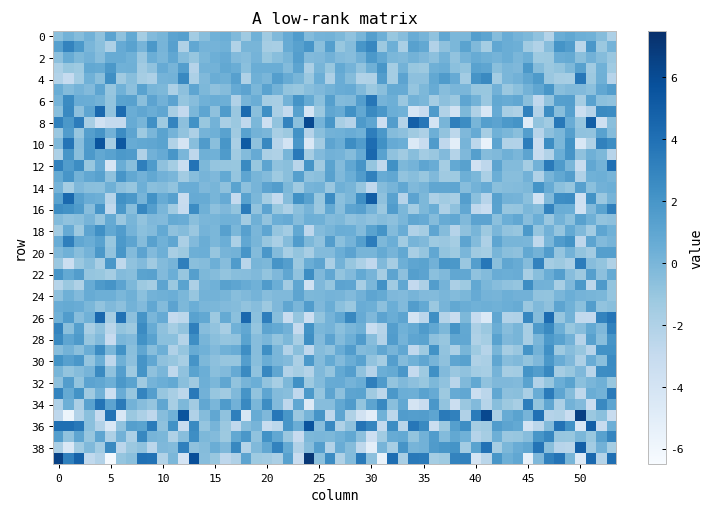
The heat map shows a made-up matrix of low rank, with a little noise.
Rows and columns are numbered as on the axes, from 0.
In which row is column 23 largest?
11
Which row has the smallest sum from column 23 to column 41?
26
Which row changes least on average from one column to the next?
24
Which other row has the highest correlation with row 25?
8
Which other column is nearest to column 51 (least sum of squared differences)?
48
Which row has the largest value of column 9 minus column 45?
39
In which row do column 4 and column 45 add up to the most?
10
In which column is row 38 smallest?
30
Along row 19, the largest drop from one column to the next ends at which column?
50
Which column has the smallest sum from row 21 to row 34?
41
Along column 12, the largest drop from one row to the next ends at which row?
36
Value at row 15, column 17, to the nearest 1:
-3
